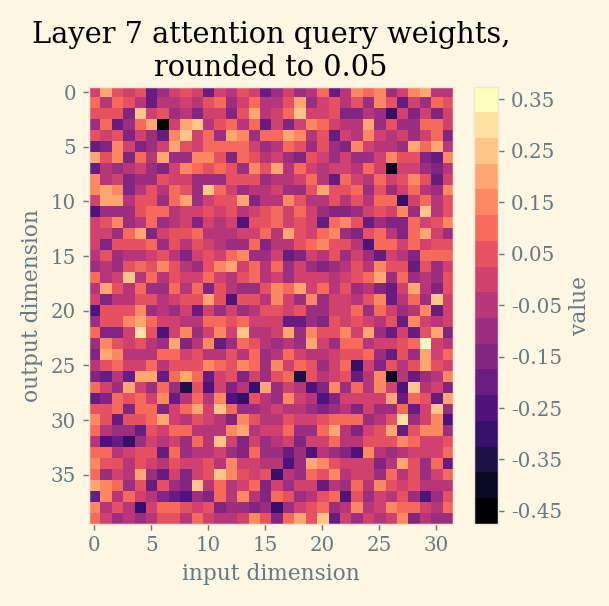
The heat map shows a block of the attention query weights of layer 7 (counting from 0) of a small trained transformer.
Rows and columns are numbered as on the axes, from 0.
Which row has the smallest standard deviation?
17
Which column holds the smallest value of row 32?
3
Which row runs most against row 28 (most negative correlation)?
34
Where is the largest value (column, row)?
29, 23
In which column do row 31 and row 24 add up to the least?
4
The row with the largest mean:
25
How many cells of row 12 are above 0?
13
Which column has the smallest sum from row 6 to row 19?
26
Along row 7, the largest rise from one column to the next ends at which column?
27
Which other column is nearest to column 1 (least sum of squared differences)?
2
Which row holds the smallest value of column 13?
28
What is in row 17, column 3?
0.25
